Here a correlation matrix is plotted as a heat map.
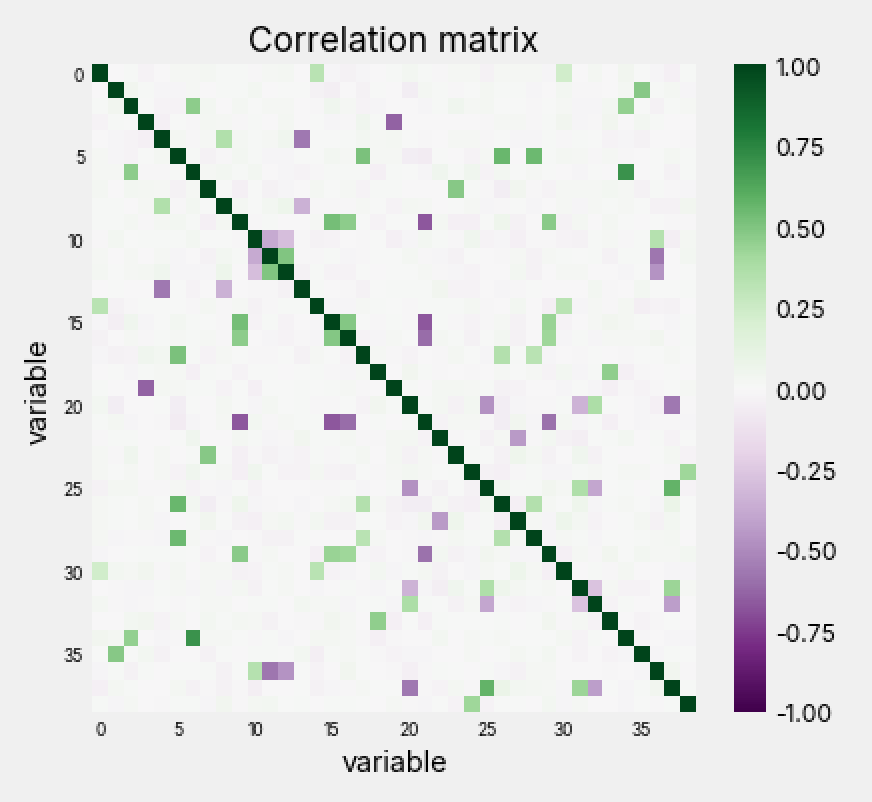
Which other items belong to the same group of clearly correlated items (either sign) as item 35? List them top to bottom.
1
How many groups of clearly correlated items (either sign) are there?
13
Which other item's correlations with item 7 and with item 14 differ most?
23
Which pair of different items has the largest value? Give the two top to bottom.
6, 34
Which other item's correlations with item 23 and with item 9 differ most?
21
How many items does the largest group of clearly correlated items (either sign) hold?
5
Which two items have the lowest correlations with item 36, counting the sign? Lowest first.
11, 12
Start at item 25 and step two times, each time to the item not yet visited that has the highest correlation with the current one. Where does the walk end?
31
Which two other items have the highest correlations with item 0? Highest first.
14, 30
